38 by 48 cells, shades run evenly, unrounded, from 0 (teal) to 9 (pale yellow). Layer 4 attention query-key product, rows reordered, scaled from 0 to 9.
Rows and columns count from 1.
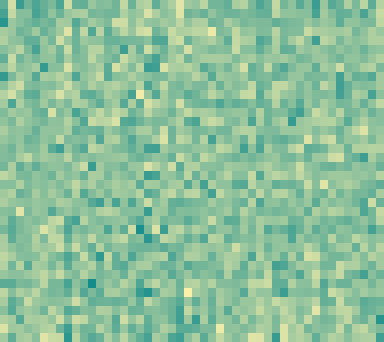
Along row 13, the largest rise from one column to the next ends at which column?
7
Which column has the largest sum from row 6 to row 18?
9
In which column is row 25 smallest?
10
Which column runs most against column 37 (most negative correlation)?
15
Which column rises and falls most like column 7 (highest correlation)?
33
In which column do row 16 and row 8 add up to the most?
21
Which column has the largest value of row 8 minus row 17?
31
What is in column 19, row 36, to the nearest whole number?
3
